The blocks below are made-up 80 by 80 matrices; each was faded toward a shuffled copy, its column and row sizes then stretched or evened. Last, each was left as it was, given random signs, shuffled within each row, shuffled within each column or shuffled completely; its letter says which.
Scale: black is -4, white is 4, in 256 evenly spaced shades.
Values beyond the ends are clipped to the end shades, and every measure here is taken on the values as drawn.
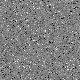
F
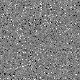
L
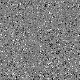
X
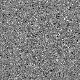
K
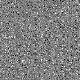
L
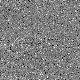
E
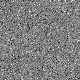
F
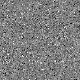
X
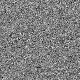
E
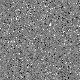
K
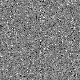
K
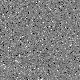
F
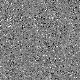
X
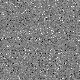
E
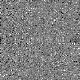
L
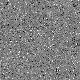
F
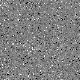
X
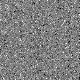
K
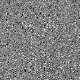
X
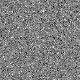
X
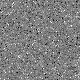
F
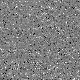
E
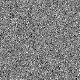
K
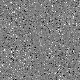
K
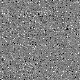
X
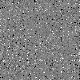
X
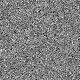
F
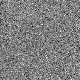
F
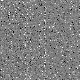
K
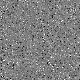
K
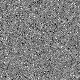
F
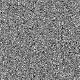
K
